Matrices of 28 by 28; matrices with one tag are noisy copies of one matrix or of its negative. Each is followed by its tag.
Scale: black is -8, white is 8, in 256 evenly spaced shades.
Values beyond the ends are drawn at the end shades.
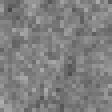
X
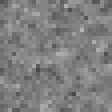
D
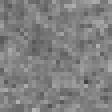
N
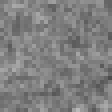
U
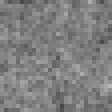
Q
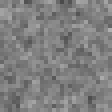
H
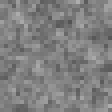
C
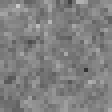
H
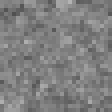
H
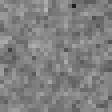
N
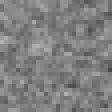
N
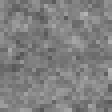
U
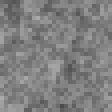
X
